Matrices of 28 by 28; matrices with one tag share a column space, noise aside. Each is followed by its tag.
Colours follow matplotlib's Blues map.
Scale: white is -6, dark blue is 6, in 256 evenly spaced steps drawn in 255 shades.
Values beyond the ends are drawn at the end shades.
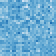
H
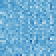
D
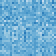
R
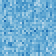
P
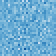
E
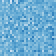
R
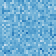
E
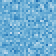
E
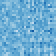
P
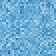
E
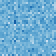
D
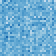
R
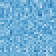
H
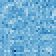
H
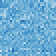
H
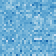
D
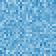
E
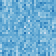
P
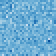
D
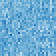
P
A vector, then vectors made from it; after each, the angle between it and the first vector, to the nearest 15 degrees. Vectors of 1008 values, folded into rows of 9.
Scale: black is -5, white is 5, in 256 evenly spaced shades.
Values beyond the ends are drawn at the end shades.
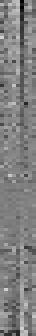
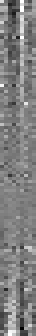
150 degrees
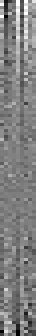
60 degrees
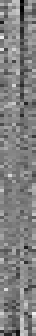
30 degrees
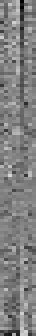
30 degrees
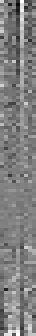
150 degrees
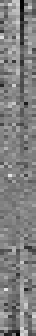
15 degrees
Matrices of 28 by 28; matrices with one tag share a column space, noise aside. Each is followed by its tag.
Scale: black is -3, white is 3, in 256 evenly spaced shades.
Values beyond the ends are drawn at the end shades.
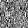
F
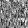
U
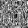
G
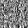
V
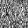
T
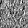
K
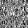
T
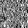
V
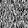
V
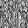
G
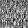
U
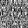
T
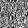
F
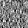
U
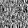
V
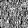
F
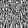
V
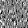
U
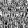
T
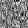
F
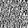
V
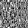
F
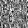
V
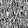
K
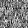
F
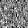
F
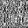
G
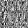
G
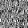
U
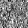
F
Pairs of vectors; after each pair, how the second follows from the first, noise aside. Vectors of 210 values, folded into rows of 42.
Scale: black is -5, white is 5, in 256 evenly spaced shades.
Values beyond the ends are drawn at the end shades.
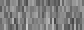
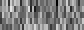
reversed, negated, scaled up.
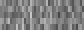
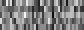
reversed, negated, scaled up.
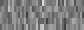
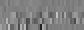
reversed, negated, partly zeroed.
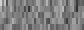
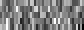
reversed, negated, scaled up.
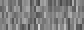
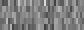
reversed.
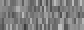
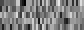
reversed, negated, scaled up.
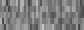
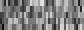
reversed, scaled up.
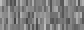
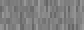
reversed, shrunk.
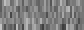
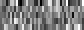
reversed, scaled up.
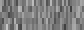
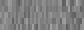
reversed, shrunk.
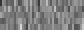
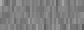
reversed, shrunk.
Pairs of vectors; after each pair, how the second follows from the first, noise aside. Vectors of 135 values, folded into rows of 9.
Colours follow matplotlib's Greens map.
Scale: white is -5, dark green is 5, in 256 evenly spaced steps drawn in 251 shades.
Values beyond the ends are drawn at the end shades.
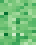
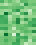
copied.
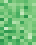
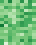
wrapped around.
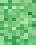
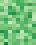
shuffled.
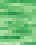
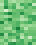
shuffled.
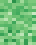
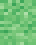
reversed, negated, shrunk.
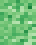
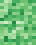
reversed.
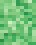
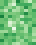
copied.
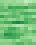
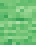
reversed, negated, shrunk.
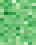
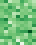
reversed.
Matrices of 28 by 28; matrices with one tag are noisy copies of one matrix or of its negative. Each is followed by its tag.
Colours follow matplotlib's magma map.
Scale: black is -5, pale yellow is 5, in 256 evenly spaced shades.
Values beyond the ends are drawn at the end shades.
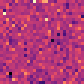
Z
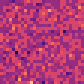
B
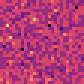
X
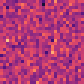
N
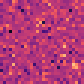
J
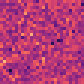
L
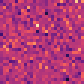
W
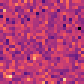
Z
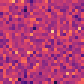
B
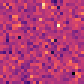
N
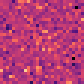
J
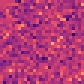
L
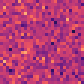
L
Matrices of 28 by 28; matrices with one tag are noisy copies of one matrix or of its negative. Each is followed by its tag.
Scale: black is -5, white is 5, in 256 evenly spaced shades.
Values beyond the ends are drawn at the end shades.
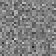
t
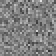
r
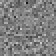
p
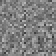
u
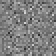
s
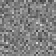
r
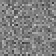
t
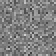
s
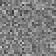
t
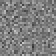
t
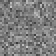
p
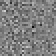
t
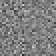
t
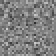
p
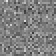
s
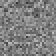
p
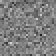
p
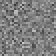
t
